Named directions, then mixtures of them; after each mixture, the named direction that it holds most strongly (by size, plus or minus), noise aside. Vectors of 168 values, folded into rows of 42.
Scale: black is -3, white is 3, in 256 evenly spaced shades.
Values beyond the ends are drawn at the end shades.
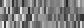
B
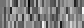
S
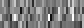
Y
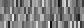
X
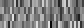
X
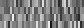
X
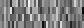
S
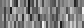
S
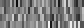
X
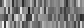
B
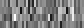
Y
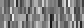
X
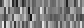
B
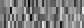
S
